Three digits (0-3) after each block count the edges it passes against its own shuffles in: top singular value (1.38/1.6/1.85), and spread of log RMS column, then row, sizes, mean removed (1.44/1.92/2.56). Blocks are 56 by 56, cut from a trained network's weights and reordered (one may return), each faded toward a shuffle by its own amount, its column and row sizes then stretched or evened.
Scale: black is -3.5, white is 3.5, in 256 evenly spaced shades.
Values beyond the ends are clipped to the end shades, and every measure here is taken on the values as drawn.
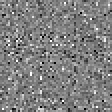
0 1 1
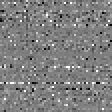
1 0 3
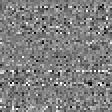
1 1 3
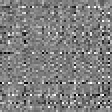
3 2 3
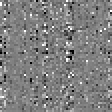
0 3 1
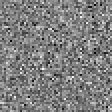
0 0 0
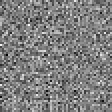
2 1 0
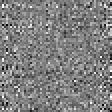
2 3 1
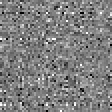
2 2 2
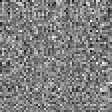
3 1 1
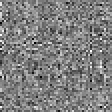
3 2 2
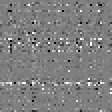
1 2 3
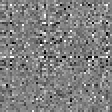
3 2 2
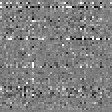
2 1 3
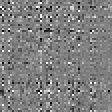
2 3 3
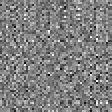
3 2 1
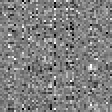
2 3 0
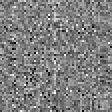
1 1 0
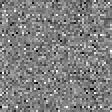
1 0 2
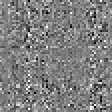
1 3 2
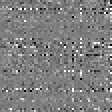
2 2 3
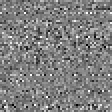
0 0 3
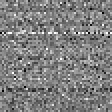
3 0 1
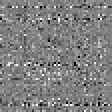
0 2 3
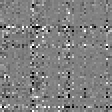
1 3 3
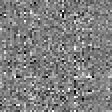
1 3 1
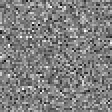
0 0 1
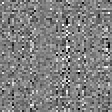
3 3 0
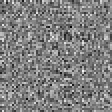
3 1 2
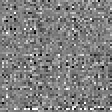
1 2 3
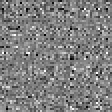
2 1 3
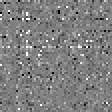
1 1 2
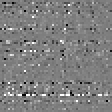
2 1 3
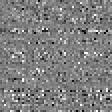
1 1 3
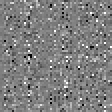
0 3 0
